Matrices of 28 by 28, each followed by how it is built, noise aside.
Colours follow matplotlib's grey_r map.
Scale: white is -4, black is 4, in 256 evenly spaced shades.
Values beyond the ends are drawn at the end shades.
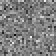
noise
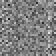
repeating rows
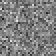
repeating rows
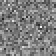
noise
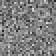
noise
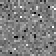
sparse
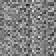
repeating rows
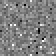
sparse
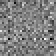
low rank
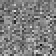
low rank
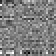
low rank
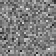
noise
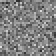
noise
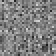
blocks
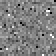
sparse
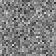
repeating rows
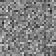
noise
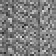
repeating rows
